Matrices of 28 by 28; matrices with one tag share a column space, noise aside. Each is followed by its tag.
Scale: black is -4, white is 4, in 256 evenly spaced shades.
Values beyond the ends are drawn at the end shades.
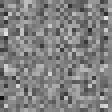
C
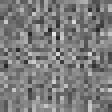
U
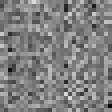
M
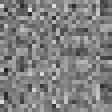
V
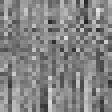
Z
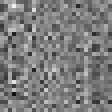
M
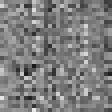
C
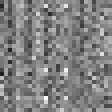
C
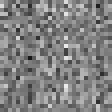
V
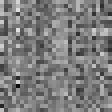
C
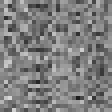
M
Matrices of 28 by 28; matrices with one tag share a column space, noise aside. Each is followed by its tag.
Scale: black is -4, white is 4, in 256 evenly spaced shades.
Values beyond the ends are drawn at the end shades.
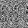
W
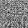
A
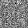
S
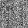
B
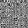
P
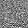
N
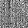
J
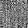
J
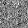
S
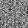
A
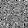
A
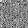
P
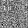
B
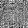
J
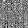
J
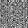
P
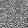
N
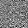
N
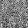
A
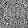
S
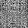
J
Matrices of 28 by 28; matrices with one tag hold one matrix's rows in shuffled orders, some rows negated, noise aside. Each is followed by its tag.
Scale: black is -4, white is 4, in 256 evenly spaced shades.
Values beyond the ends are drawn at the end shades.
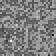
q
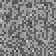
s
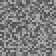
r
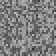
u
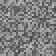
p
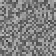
s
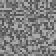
q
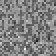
p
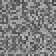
r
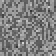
s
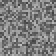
u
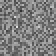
s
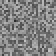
p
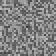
s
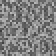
r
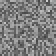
p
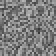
s
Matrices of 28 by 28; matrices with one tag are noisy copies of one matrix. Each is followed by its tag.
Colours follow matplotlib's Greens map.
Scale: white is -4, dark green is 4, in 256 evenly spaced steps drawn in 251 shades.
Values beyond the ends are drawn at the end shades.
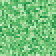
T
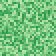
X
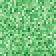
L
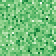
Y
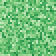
Y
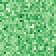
Y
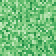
Y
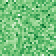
Y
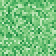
T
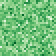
X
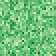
T
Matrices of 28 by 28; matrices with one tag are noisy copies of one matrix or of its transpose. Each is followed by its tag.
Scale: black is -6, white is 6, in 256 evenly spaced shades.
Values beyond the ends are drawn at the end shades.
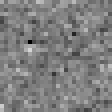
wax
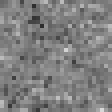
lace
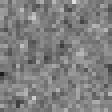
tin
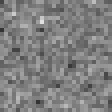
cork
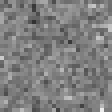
lace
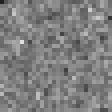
cork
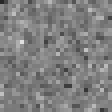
cork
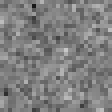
lace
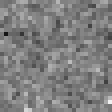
lace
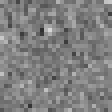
wax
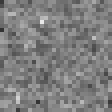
cork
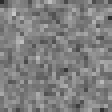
cork
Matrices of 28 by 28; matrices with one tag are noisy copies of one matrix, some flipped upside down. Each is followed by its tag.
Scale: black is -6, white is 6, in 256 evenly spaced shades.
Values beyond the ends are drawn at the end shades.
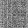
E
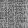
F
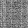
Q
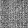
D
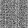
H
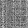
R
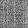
F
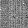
D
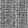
H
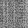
F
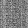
Q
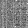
R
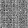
H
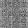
E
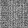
D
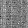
Q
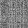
D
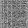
E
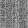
H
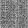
H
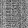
Q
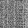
F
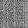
F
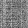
Q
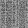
H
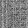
R
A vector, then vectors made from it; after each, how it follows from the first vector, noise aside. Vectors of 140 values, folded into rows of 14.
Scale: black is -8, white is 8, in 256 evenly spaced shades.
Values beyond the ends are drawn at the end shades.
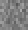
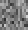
wrapped around, negated, scaled up.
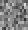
wrapped around, scaled up.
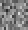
wrapped around, scaled up.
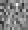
negated, scaled up.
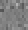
negated, partly zeroed.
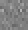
partly zeroed.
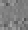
reversed, negated, partly zeroed.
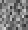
wrapped around, scaled up.
